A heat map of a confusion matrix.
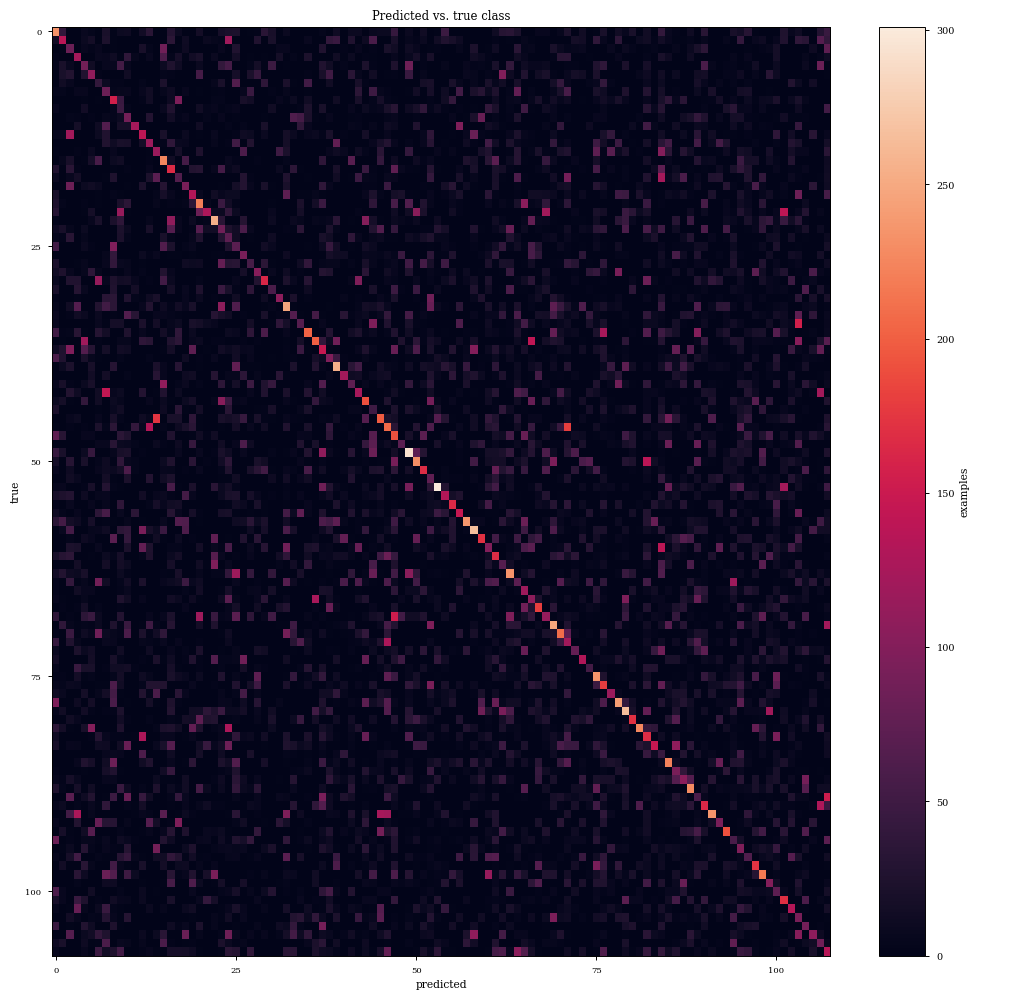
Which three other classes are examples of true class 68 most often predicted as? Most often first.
47, 20, 63
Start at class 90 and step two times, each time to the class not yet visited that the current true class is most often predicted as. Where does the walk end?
94
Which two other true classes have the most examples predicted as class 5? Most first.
81, 93
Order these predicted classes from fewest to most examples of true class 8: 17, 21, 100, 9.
21, 100, 9, 17
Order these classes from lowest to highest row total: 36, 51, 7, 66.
7, 66, 51, 36
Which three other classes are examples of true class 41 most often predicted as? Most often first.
15, 78, 37
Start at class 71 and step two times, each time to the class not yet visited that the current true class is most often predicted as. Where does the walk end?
13
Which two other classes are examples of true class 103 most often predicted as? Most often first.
69, 45
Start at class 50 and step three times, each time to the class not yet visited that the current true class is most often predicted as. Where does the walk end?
2
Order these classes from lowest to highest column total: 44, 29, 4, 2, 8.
29, 4, 44, 2, 8
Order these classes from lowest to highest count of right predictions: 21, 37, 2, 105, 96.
96, 2, 105, 21, 37
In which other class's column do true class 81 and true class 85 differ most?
24
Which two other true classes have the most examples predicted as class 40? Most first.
59, 64
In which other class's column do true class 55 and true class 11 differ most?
56
